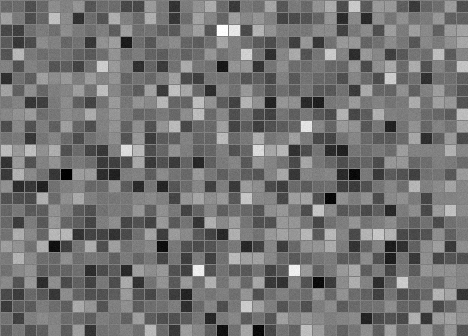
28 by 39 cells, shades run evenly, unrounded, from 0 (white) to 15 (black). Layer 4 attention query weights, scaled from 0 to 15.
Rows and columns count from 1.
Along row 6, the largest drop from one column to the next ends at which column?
20
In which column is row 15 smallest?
2
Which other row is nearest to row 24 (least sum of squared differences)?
19
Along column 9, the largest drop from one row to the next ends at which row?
6
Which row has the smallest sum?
3
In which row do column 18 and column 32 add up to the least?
1
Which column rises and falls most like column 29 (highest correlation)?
25
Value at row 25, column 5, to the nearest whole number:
12
